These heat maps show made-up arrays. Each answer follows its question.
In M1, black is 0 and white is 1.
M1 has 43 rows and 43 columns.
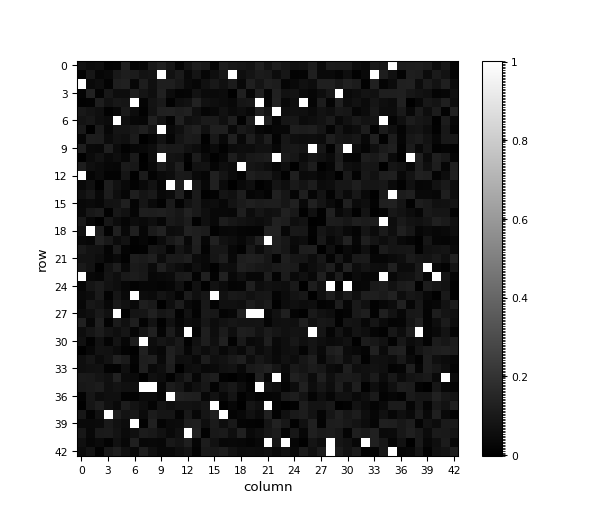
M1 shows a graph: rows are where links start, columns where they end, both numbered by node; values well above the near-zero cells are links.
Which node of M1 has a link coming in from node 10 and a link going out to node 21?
node 37
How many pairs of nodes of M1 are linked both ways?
1
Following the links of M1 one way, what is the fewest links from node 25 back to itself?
3
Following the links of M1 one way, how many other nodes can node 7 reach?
3
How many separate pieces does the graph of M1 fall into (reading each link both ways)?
2
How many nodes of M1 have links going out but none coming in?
9
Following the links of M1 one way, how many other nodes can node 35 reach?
6
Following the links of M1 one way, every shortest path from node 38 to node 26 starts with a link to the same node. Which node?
node 3
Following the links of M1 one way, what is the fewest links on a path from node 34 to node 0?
3
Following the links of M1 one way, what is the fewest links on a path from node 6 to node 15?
3
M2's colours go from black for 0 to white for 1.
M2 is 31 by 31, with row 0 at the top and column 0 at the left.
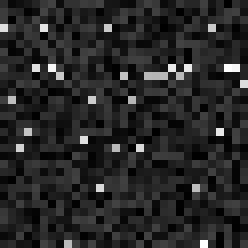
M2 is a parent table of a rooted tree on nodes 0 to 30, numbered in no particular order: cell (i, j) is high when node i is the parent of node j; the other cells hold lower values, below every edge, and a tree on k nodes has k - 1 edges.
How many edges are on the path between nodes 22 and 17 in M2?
3
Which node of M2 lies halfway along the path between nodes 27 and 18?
8
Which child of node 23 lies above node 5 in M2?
12
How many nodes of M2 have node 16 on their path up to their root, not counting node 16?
6
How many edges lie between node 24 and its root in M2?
7
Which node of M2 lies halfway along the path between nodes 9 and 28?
10
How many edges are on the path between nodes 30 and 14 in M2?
4
